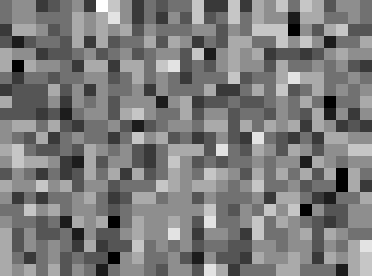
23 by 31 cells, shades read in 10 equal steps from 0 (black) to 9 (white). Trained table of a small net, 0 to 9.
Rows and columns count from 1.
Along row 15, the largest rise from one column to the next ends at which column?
30
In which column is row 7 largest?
25
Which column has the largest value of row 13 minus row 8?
19
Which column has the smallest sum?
6
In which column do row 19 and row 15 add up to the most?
18
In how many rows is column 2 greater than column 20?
10
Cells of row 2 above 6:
3
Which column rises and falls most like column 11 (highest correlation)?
29
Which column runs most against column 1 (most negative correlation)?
24
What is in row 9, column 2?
3
